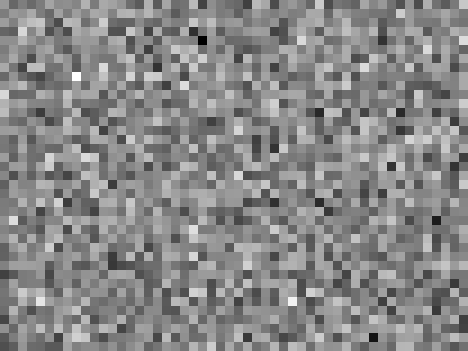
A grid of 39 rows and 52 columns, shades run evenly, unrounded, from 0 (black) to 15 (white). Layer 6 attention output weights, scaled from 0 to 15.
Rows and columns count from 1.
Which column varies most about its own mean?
31
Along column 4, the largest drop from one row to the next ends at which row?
9
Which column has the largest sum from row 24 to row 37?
22
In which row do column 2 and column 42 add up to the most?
25
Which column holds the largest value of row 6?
48
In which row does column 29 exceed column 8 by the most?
4
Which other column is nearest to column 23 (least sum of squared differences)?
26
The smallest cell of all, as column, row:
23, 5
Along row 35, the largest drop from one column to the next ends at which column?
49
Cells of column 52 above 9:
16
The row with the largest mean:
37
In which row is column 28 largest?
30
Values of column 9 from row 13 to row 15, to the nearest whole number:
11 8 10
